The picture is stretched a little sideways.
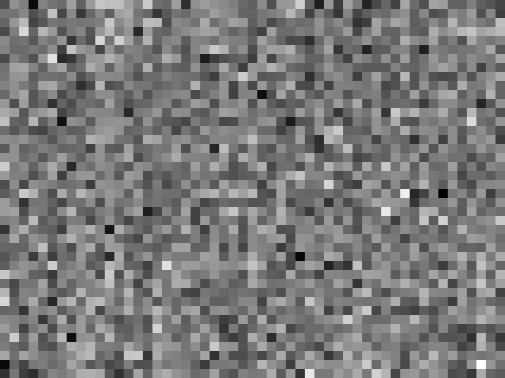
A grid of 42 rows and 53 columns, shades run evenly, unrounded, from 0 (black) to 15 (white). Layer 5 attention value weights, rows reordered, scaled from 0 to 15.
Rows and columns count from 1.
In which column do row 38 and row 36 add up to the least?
8
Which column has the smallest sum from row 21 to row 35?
6
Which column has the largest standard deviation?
1
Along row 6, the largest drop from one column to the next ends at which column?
36
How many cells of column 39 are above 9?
7
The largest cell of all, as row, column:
41, 51
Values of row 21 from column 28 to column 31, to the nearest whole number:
4 8 10 6
